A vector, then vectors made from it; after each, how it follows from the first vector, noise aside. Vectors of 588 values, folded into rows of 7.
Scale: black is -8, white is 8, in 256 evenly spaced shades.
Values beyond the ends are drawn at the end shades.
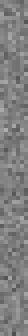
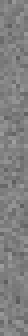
reversed, negated, shrunk.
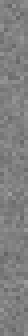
wrapped around, shrunk.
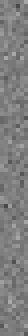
wrapped around, partly zeroed.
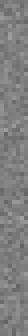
shrunk.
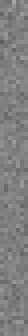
reversed, negated, shrunk.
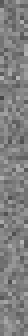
wrapped around.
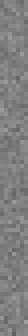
shrunk.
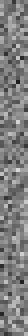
reversed, scaled up.
